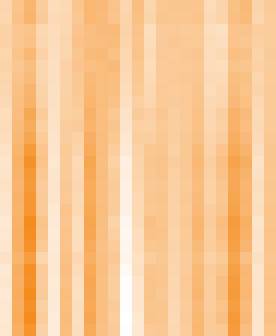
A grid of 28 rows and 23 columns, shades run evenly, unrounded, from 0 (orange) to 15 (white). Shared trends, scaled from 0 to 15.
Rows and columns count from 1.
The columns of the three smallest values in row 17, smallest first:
3, 20, 8
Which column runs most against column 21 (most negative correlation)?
10
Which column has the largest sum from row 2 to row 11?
5
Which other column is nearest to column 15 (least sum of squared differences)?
7
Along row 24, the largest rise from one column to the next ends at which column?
4
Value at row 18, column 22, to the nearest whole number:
11
